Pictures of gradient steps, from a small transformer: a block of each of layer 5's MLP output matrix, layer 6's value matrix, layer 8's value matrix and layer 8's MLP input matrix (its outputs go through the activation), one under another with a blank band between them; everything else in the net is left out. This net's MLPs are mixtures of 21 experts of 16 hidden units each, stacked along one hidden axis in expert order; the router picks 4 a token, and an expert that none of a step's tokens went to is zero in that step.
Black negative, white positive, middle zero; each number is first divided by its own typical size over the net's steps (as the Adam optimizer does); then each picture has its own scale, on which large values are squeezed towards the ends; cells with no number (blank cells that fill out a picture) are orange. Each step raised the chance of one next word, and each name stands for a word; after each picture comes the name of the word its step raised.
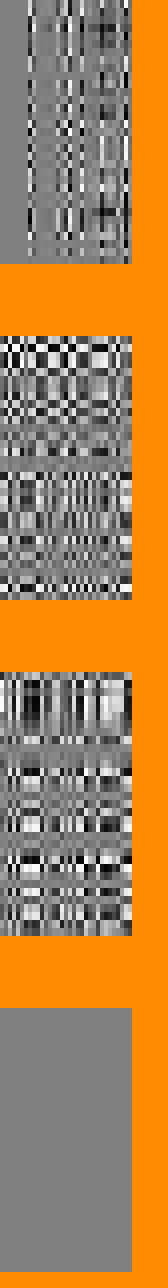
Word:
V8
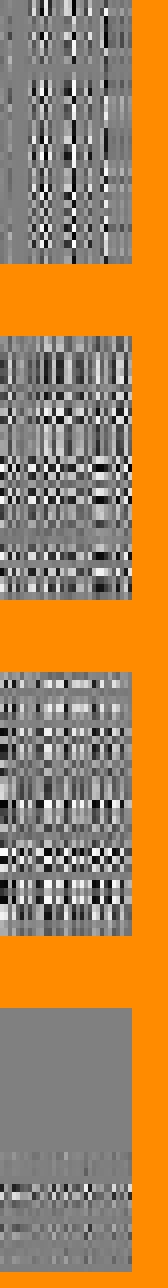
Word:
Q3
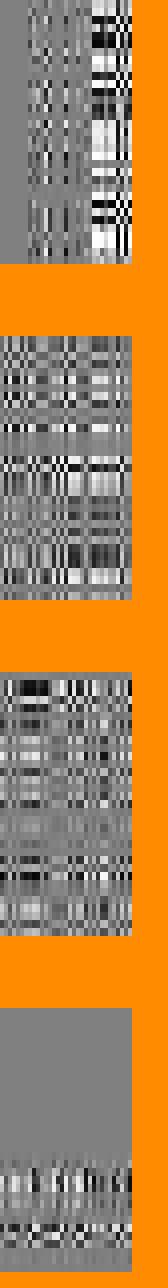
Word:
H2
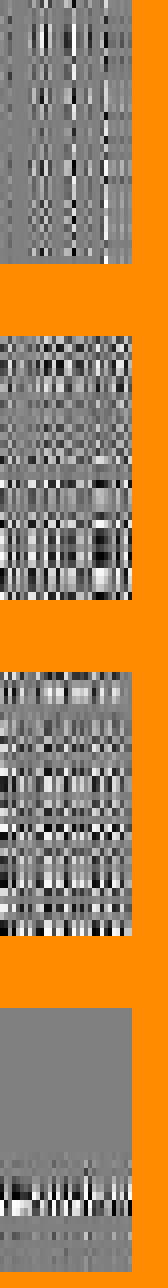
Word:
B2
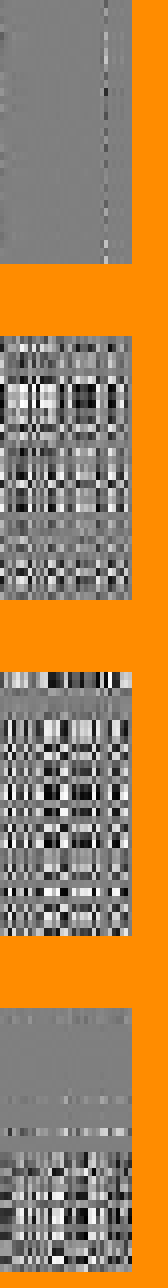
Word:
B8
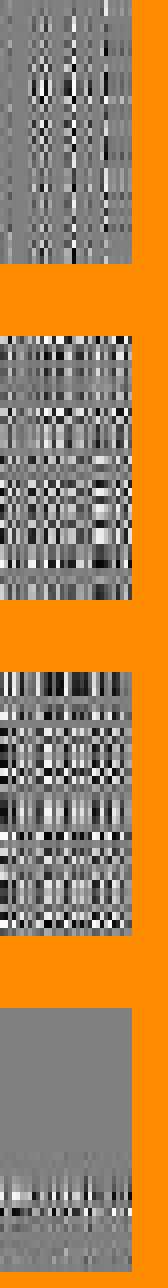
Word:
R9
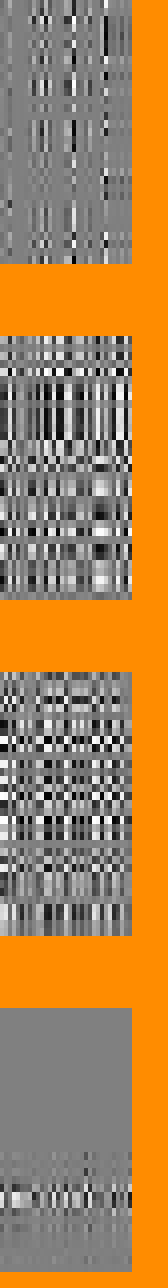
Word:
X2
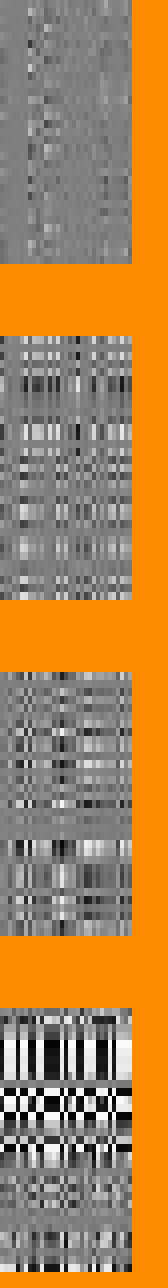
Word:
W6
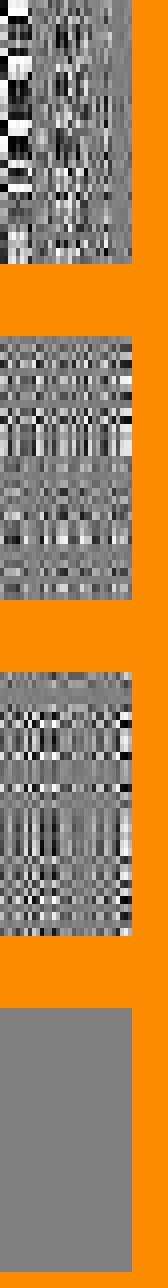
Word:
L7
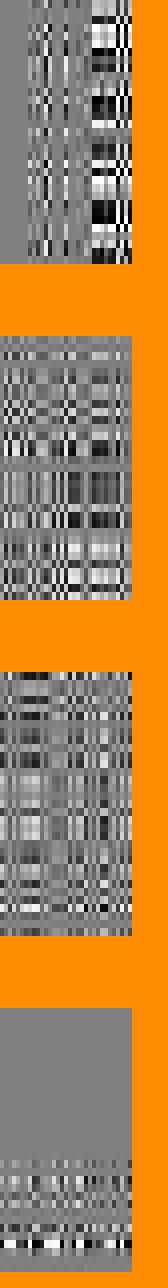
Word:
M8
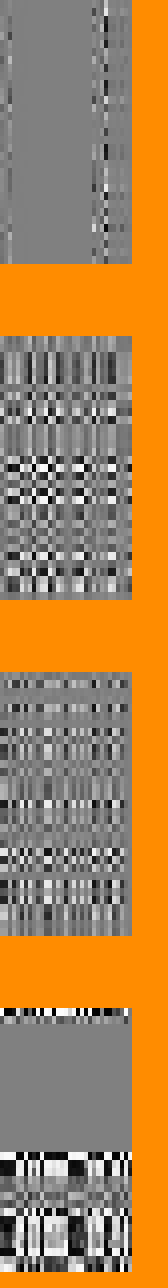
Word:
Q3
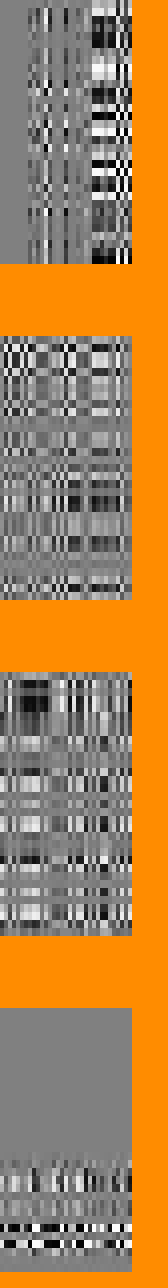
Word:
V8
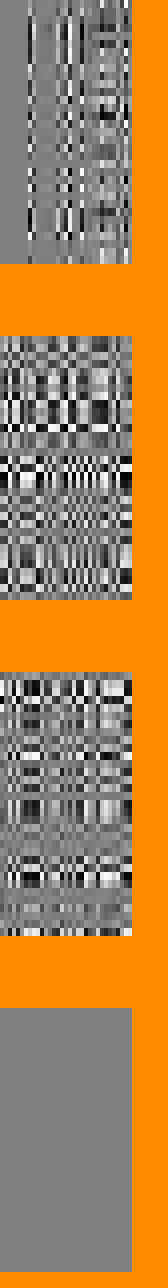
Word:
H2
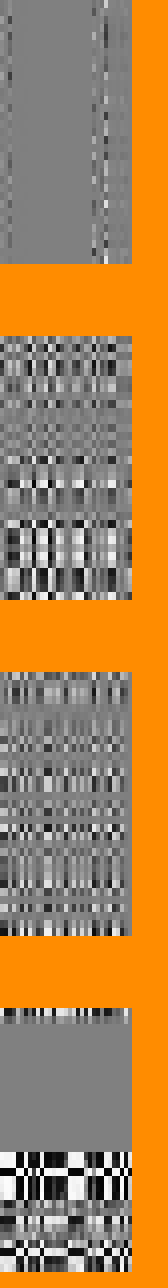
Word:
B2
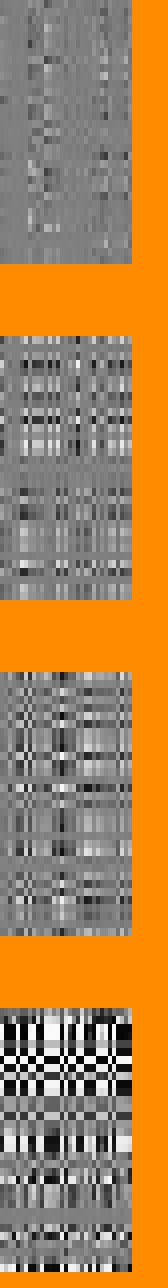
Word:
L7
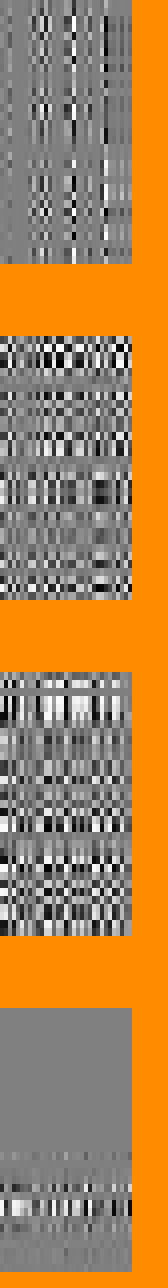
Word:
V8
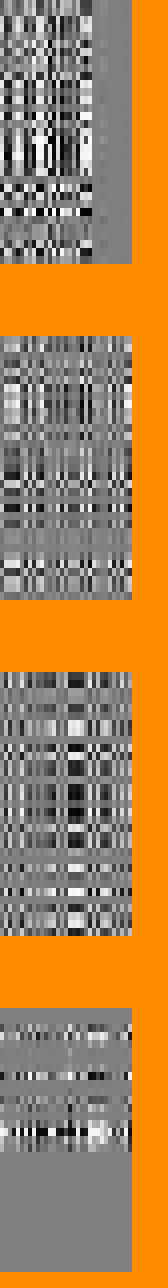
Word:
B8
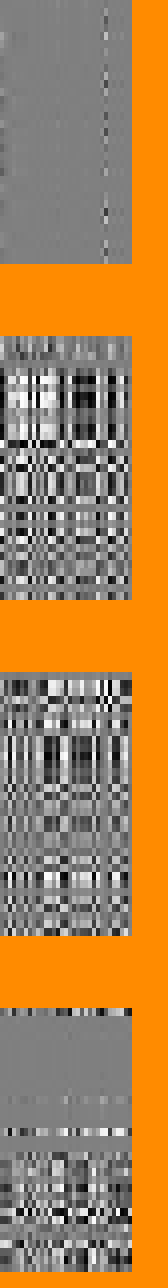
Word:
H2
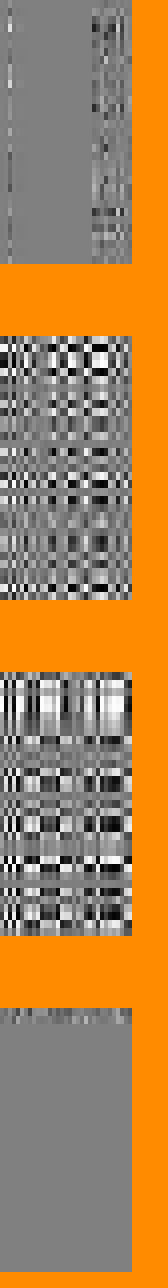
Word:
V8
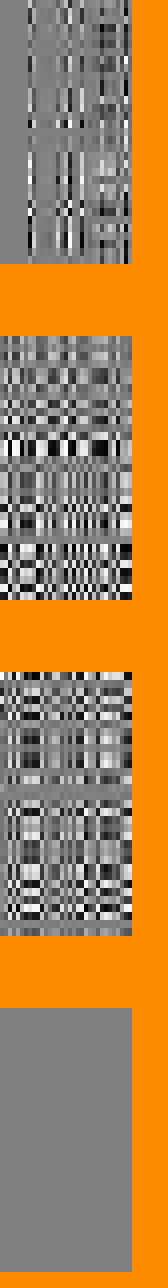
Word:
M8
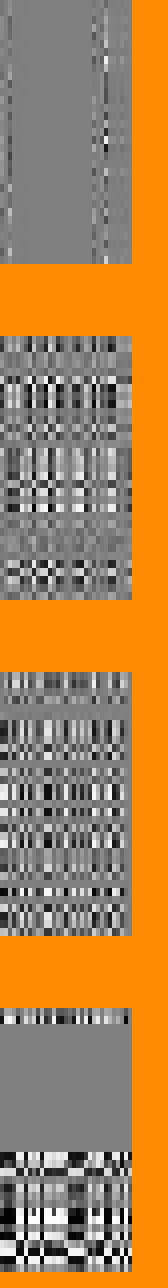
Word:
B8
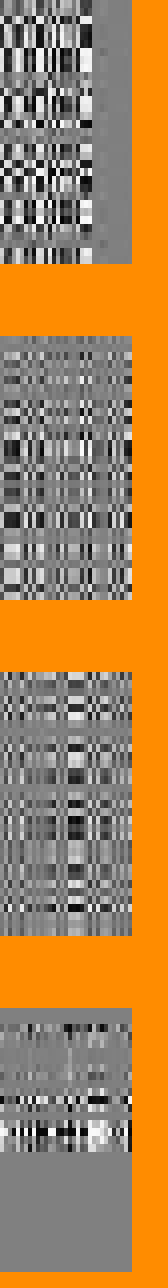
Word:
M8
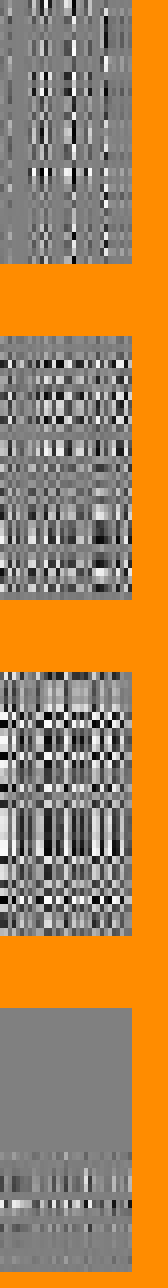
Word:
L7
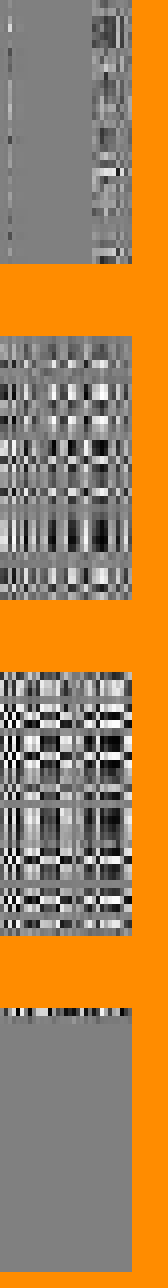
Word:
L7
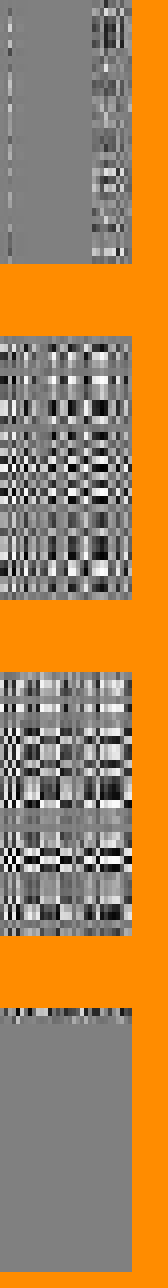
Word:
Q3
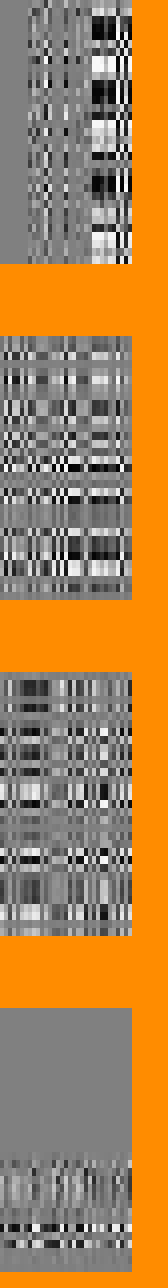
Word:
Q3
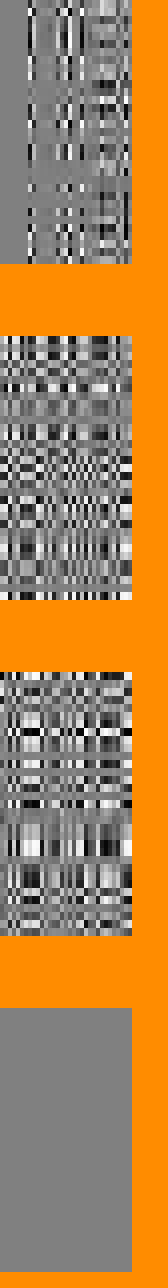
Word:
W6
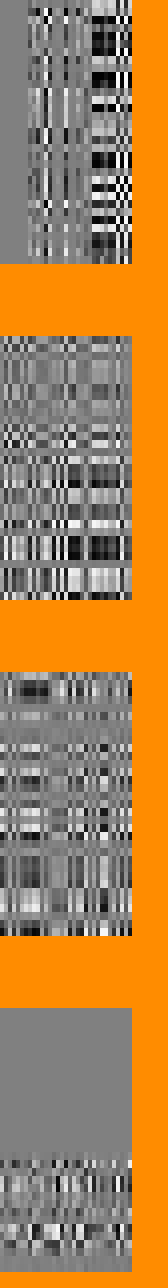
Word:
B2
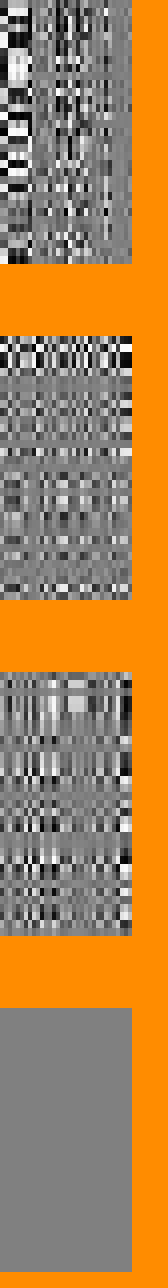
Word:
V8
